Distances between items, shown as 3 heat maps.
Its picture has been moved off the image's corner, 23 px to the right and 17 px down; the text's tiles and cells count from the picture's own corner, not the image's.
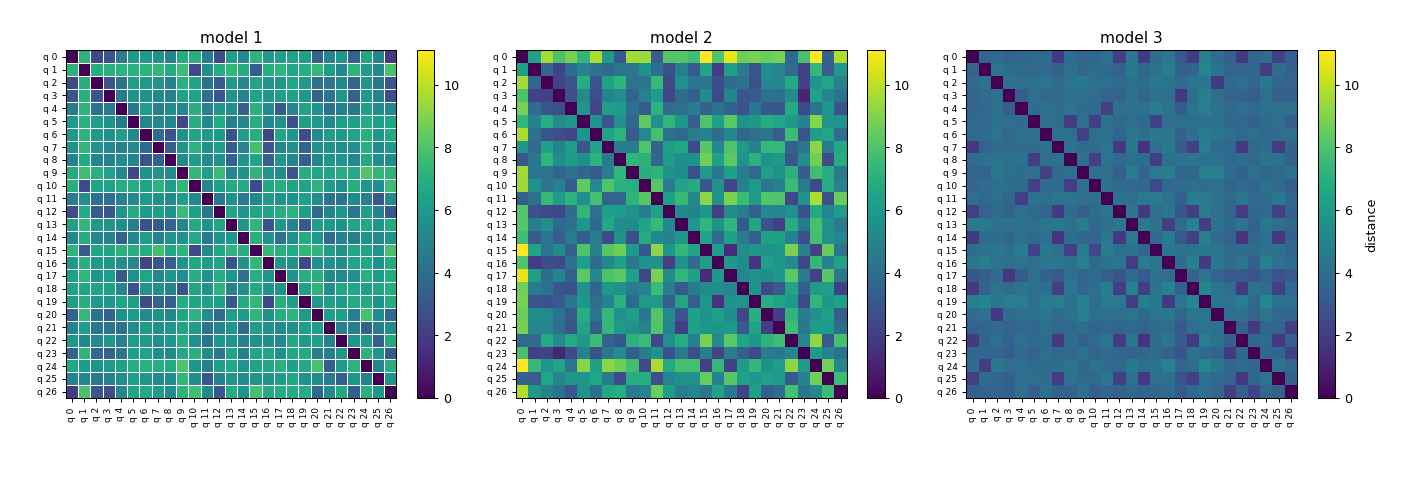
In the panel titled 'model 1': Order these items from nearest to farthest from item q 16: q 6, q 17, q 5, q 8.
q 6, q 8, q 5, q 17
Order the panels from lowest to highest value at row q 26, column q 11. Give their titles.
model 3, model 1, model 2
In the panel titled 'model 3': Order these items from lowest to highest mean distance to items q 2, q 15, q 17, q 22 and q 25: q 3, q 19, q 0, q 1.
q 0, q 3, q 1, q 19
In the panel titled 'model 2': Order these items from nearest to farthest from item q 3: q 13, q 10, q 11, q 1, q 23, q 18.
q 23, q 1, q 18, q 13, q 10, q 11
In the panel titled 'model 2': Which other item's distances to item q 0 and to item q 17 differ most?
q 15
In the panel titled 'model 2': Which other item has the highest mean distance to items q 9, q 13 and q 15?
q 0
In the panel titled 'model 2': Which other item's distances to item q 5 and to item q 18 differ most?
q 20
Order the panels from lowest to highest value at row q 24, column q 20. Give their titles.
model 3, model 2, model 1
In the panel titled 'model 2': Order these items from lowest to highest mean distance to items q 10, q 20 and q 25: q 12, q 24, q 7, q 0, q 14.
q 12, q 24, q 14, q 7, q 0
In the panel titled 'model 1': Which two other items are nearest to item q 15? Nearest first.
q 10, q 1
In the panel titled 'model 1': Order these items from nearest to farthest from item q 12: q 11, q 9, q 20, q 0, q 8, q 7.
q 0, q 20, q 11, q 8, q 7, q 9
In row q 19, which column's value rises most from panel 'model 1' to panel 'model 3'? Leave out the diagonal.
q 6
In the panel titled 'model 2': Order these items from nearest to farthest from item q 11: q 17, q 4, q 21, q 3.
q 3, q 4, q 21, q 17
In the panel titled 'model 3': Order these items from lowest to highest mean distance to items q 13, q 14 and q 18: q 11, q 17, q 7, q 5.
q 7, q 17, q 5, q 11
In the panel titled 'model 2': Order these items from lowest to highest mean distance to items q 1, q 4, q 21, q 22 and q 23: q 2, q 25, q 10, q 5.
q 2, q 25, q 10, q 5
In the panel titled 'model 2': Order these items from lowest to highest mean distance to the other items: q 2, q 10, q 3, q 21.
q 3, q 2, q 21, q 10
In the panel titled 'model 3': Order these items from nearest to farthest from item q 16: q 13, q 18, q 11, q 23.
q 13, q 23, q 11, q 18
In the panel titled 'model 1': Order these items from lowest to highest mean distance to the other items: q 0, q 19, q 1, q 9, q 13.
q 0, q 13, q 19, q 9, q 1
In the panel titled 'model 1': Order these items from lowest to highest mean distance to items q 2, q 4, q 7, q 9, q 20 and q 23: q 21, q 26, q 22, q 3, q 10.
q 3, q 26, q 21, q 22, q 10
